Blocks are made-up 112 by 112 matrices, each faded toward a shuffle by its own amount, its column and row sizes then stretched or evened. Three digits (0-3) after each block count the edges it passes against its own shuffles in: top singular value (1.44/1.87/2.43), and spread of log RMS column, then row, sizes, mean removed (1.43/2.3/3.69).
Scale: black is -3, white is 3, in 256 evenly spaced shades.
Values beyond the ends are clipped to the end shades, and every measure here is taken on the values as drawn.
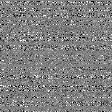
0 1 3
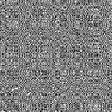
3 0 1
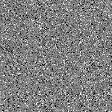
1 1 1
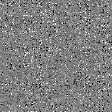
0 2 1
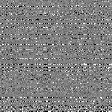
3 1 3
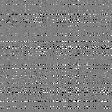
3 2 3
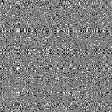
3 1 2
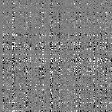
0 3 3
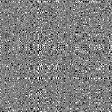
3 2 2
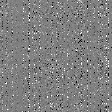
0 3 1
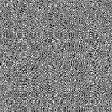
3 1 0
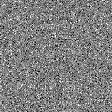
2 0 0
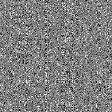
2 2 0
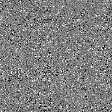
1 1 1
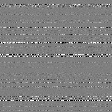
3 0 3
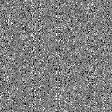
2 2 0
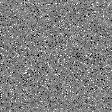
0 1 1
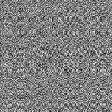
3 1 1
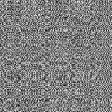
3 0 2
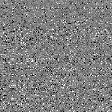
2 1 2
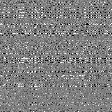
3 0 3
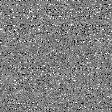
0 0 2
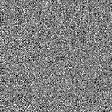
2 1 1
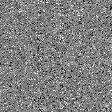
1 1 1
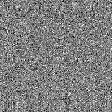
2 0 0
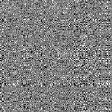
3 2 2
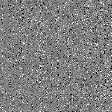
0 2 0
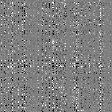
2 3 2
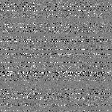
1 1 3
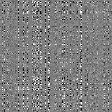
3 3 2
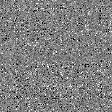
0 1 2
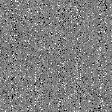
0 2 0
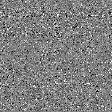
0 1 2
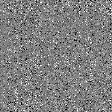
0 2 1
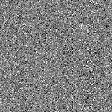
2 1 0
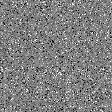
1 0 1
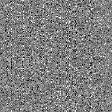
2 2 0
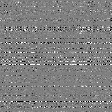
3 1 3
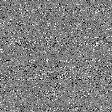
0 0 2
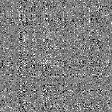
2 2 2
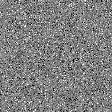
0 1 0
